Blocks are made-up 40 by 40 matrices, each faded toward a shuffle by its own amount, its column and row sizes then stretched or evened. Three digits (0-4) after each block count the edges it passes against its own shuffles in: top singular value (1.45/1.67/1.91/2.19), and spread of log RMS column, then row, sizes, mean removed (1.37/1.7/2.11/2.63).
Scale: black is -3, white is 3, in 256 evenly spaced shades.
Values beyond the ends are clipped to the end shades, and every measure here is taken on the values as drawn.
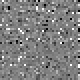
1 1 3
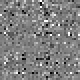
0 2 3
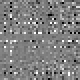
2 3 4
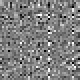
3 3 2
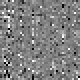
0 4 0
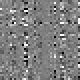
2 4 2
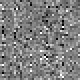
1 3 0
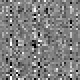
3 4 1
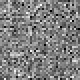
1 1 1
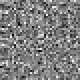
2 0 0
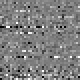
1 1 4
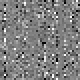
1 4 0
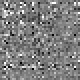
1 3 3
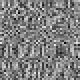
3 0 1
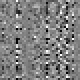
4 4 0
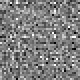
2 1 1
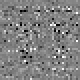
0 2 3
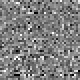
1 1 3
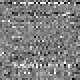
3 0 4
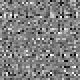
2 1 4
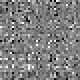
3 3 2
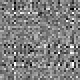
3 2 3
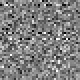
2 1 2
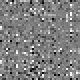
0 3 2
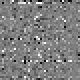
0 3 3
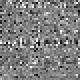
2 2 4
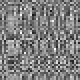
4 1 3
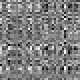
4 4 4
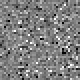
0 1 0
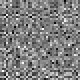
4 1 1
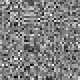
2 0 2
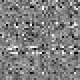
2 2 3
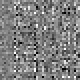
3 4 2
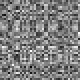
4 3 2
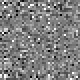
2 1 1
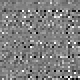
2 1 4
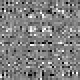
3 1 4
